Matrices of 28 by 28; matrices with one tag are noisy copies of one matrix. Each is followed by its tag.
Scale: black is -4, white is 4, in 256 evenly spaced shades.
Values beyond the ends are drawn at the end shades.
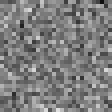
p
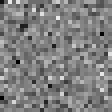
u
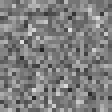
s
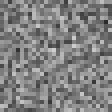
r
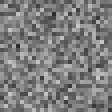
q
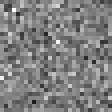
p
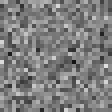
s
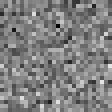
r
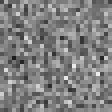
p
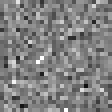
q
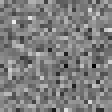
s
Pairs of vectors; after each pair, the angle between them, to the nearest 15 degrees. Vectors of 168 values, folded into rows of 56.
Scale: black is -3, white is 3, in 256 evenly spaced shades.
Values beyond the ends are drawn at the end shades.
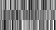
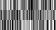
30 degrees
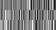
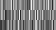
150 degrees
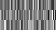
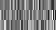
15 degrees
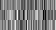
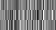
135 degrees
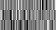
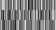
75 degrees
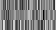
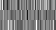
90 degrees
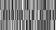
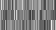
45 degrees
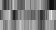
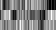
30 degrees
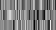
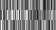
60 degrees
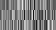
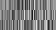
165 degrees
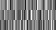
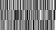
105 degrees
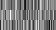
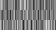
135 degrees
